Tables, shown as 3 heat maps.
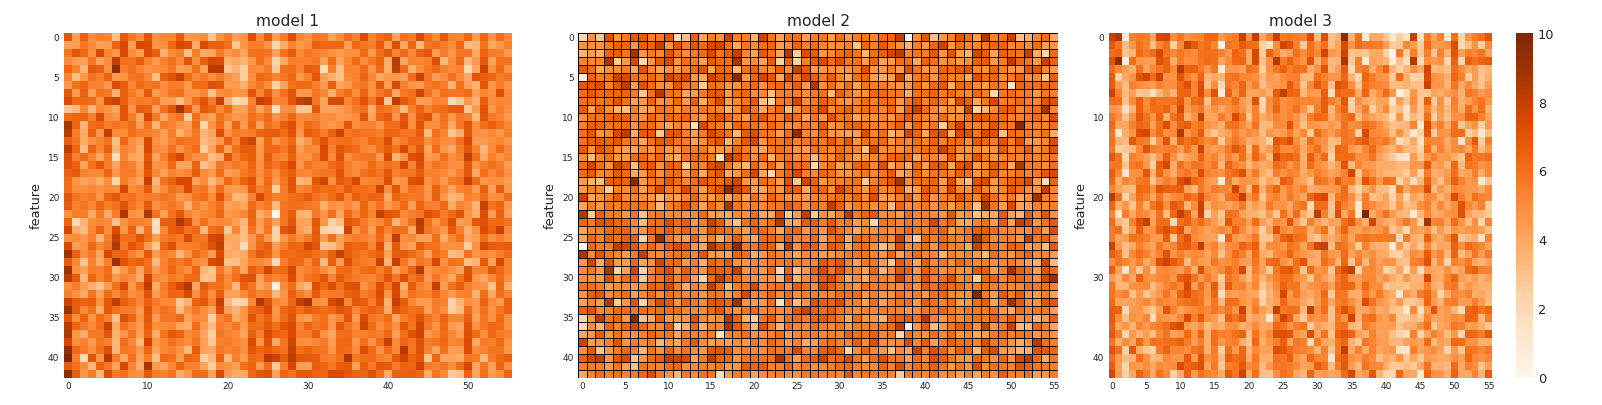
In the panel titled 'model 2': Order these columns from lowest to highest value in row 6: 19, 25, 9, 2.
9, 19, 25, 2
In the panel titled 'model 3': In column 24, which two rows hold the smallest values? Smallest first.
22, 18
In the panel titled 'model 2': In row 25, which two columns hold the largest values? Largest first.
9, 46
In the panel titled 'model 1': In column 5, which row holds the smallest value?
22
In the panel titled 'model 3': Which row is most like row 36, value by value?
38
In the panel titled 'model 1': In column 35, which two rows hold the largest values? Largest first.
40, 24
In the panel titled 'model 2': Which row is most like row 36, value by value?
0
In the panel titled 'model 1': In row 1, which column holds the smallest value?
26
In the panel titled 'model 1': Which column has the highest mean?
0
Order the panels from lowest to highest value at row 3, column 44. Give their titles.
model 2, model 1, model 3
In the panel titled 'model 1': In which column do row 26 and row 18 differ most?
6
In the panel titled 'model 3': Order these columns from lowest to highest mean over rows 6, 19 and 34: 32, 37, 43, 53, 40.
43, 32, 40, 37, 53
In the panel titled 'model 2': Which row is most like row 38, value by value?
20
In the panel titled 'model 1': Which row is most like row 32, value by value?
19
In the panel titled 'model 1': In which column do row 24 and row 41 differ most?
34
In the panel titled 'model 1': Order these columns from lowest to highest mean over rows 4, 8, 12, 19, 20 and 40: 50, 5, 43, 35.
50, 43, 35, 5
